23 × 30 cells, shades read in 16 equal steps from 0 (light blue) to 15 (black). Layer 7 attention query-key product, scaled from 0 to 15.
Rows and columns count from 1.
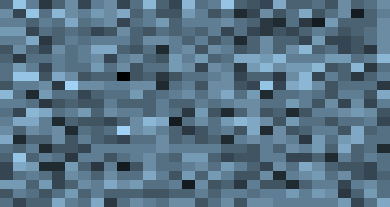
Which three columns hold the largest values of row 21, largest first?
15, 23, 19
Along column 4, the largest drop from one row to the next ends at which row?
13
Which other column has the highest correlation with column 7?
4
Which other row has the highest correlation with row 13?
21
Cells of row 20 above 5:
21
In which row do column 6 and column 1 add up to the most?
18
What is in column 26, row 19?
8
